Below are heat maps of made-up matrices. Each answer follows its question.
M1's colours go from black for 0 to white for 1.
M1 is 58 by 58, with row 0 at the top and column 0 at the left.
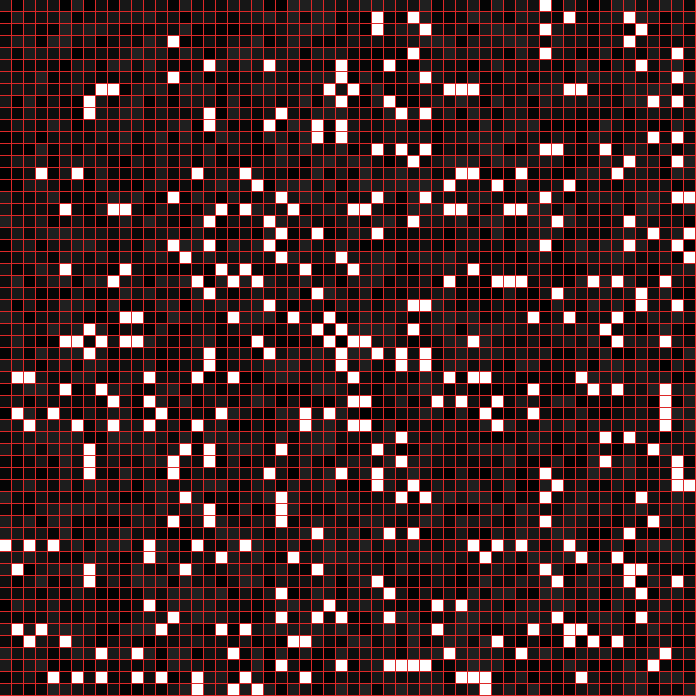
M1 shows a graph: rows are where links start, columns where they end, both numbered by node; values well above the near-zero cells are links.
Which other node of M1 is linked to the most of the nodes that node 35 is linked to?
node 33
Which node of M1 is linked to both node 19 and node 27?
node 26
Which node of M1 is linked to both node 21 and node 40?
node 57
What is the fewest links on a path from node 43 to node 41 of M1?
2
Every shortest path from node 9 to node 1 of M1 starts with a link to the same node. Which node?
node 7
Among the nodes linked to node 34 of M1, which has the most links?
node 55
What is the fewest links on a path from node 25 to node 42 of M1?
4
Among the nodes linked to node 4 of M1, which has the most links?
node 56
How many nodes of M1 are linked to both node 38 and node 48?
2
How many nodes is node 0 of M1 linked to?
1
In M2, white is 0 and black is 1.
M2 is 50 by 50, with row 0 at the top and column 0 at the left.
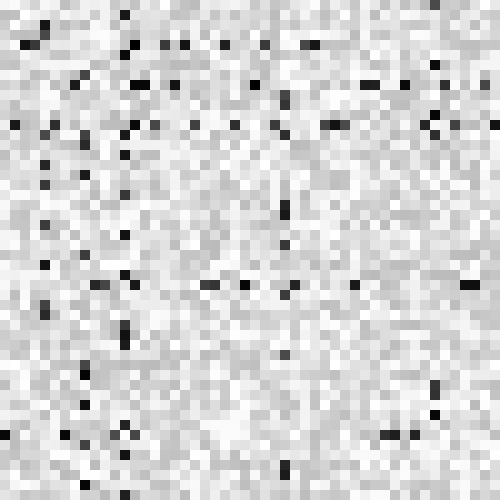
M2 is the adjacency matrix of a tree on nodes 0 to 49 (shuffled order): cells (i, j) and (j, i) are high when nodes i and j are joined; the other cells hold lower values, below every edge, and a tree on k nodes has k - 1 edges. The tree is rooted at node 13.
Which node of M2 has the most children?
12
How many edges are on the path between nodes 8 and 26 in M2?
3
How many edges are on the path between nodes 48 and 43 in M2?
3
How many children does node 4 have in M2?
8
